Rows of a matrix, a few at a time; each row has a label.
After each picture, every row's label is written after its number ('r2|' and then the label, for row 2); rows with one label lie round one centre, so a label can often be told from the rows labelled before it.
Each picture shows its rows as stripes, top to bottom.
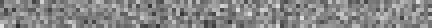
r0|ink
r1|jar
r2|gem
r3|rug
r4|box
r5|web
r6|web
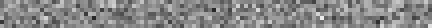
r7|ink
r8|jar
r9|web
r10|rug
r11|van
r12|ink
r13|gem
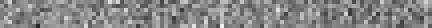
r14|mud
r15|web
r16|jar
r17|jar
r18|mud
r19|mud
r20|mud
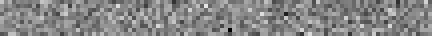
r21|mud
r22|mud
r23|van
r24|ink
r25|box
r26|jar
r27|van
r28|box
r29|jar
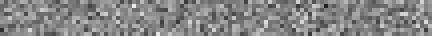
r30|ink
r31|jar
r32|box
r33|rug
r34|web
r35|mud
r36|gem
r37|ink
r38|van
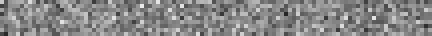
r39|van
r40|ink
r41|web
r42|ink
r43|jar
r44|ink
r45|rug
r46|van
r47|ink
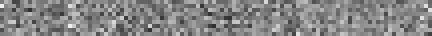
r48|mud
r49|web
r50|gem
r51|web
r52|box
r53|jar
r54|web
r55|ink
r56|rug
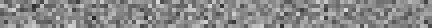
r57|rug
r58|van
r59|jar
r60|ink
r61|van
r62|rug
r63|web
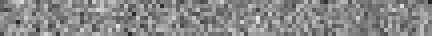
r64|jar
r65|ink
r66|ink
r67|box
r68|web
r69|web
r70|van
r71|van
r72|ink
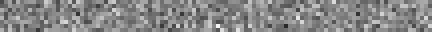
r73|ink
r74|rug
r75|box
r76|gem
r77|ink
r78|box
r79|gem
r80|mud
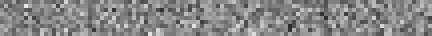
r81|van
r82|box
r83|gem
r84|mud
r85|jar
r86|ink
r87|gem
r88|van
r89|van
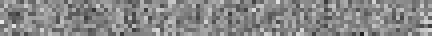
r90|jar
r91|box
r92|van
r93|box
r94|box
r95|box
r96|jar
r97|box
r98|mud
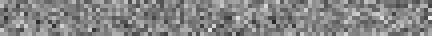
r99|jar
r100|mud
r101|gem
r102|rug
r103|gem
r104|rug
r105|ink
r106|van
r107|box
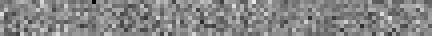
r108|van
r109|ink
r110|box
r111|mud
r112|van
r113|gem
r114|web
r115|van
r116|mud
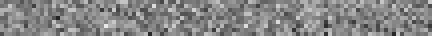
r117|gem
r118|jar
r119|web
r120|rug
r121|ink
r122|jar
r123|jar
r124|web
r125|box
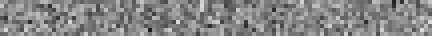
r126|box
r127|rug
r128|rug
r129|web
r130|ink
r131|gem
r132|web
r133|box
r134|jar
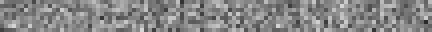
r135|gem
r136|gem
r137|box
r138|gem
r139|web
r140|jar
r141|jar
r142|ink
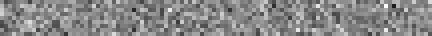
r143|gem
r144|rug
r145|box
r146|mud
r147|mud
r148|ink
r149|ink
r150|rug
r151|jar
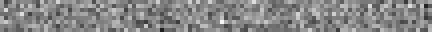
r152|van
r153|rug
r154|box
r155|rug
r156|rug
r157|mud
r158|box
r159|gem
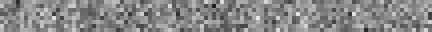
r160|mud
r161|web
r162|box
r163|ink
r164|web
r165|box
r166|van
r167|web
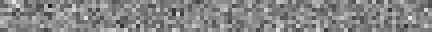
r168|jar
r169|rug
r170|mud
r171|gem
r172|mud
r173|web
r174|mud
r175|jar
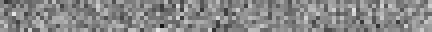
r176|gem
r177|gem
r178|gem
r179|rug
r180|gem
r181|mud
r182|box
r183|van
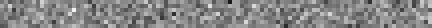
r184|box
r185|van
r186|web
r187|gem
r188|box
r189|rug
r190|ink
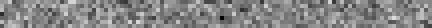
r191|web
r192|mud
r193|van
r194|ink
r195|ink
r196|rug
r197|jar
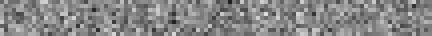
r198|box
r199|van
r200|van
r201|mud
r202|web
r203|mud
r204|van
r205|rug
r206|web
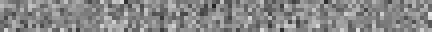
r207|box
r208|web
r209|web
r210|gem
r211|gem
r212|jar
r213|jar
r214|box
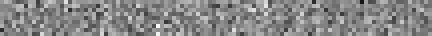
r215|mud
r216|rug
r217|van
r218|mud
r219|rug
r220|rug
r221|van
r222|ink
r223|van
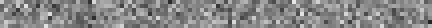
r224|rug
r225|ink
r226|box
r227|box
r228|van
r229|jar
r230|box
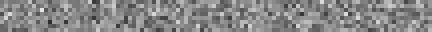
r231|van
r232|ink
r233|van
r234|jar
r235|box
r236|rug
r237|ink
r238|gem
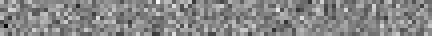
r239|van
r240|jar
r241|jar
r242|van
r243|web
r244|ink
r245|gem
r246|mud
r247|web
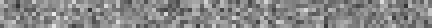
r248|mud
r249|mud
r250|gem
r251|mud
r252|van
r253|jar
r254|jar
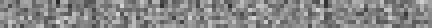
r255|box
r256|box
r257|van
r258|mud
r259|van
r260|jar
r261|van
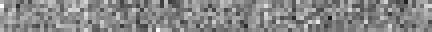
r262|mud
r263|mud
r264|web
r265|mud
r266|mud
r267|jar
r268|van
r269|van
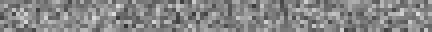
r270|gem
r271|box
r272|rug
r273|ink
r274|ink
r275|mud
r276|rug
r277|mud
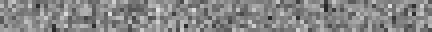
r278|jar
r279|van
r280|van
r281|van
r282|box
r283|box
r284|van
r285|ink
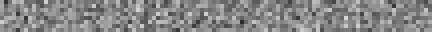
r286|rug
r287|rug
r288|web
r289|mud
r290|jar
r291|van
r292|rug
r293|mud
